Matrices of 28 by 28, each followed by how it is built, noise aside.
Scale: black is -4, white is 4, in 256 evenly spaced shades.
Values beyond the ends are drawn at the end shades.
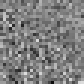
lower triangular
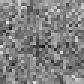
smooth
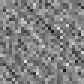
Toeplitz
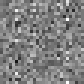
uneven columns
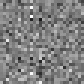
uneven columns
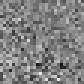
lower triangular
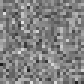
blocks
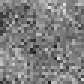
smooth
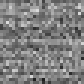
blocks
